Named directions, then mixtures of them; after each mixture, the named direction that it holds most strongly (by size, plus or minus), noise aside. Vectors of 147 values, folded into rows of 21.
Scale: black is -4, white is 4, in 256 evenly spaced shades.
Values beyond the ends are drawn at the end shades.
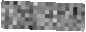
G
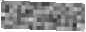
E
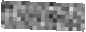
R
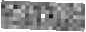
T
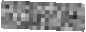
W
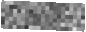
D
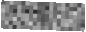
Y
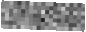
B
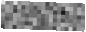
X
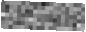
E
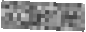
W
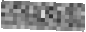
B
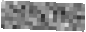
X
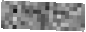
Y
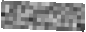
E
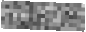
W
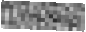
R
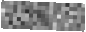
Y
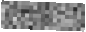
Y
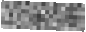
B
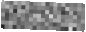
B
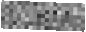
G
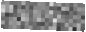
R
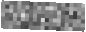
W
